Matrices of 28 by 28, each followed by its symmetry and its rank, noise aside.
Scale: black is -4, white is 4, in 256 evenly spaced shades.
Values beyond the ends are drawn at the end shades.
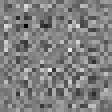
symmetric, rank three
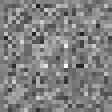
symmetric, rank five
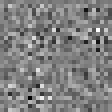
antisymmetric, rank four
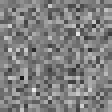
no symmetry, rank five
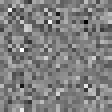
symmetric, rank four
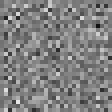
no symmetry, rank five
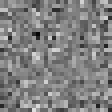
no symmetry, rank five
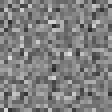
antisymmetric, rank four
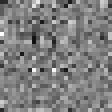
no symmetry, rank three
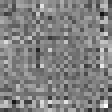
symmetric, rank four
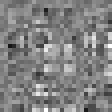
symmetric, rank three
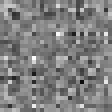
symmetric, rank five
